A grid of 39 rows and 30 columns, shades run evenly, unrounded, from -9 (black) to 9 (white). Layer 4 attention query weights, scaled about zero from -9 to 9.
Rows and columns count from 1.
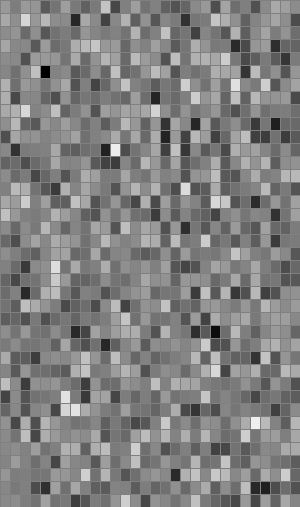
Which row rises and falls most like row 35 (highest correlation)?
1
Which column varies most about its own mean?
22
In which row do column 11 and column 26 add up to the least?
38
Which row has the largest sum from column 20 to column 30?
37
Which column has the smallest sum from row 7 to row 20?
28
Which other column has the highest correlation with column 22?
9
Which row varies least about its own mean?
20
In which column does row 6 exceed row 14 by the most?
4
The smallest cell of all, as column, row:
5, 6
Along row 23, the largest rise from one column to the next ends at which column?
21
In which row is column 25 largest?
34
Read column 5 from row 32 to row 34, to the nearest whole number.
1 4 3
